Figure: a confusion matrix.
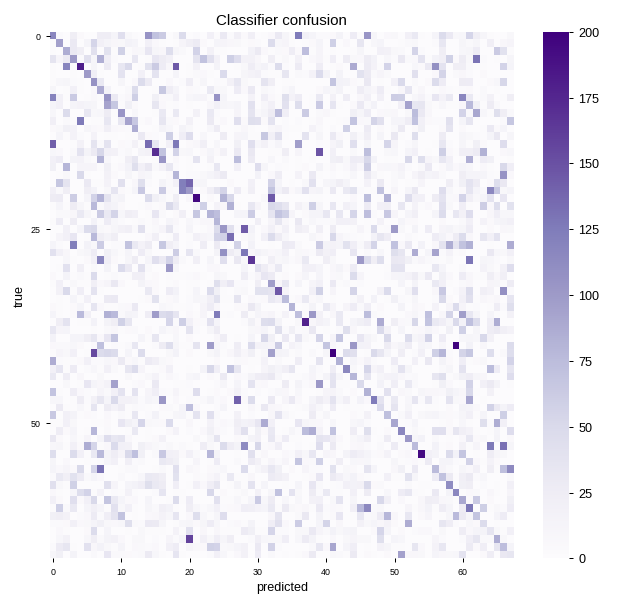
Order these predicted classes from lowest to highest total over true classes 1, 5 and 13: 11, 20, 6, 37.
11, 37, 20, 6
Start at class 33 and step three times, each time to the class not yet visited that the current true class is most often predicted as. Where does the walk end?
6
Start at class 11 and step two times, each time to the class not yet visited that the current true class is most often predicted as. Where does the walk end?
18
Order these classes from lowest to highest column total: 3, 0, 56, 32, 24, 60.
56, 3, 0, 24, 60, 32
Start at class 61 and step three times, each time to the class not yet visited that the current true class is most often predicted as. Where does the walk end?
36
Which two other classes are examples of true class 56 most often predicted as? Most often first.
7, 67
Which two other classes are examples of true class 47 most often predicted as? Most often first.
27, 16
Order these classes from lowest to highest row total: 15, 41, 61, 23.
61, 15, 23, 41
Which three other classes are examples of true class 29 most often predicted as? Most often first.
61, 7, 45
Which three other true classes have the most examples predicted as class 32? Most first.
21, 41, 20
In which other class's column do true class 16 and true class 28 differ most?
25
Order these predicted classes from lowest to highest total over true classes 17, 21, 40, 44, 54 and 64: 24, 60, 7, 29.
24, 29, 60, 7
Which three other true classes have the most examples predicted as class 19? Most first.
20, 37, 0
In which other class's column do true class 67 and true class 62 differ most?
51
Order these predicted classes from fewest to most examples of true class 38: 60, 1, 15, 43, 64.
15, 1, 64, 43, 60
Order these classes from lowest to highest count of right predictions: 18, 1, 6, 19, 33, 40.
40, 18, 1, 6, 19, 33
